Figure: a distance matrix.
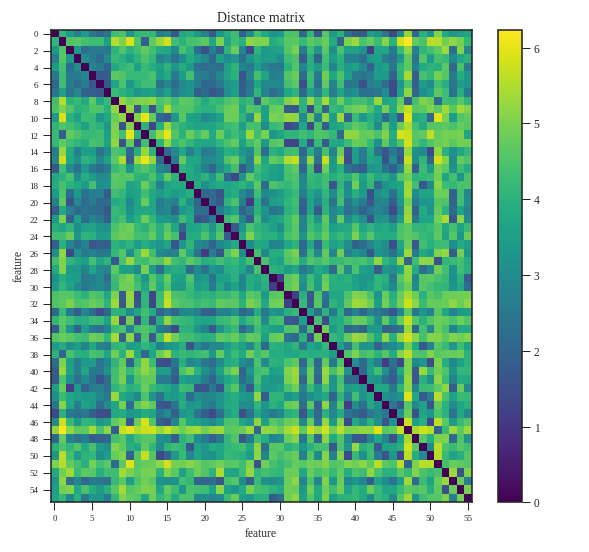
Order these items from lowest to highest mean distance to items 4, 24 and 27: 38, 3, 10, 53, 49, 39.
3, 53, 39, 38, 49, 10
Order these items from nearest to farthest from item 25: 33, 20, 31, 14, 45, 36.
45, 33, 20, 14, 31, 36
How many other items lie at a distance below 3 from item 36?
6
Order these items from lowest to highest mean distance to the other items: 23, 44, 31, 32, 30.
44, 30, 23, 31, 32
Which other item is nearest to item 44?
39
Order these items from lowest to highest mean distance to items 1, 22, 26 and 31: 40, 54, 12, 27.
12, 40, 27, 54
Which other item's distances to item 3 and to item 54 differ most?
52
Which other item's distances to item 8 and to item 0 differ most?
47
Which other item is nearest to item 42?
2
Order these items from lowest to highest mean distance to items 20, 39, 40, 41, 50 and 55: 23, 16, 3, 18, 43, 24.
16, 3, 43, 18, 23, 24
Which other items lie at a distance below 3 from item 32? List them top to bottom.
9, 11, 13, 31, 34, 36
